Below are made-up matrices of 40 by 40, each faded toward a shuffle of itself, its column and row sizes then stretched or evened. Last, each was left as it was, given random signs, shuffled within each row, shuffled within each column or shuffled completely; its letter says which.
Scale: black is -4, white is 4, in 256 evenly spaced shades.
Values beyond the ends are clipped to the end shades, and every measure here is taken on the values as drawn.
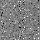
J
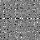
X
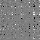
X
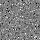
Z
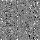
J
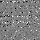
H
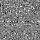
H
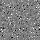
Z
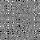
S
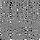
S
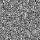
J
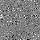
H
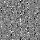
J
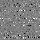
H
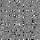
X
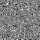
H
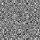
S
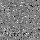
H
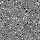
Z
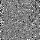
J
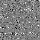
H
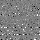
H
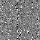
J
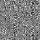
S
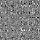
S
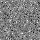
Z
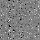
J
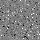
Z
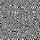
S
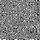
S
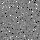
Z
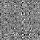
S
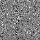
J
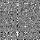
X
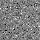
Z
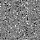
J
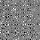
S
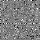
X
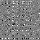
S
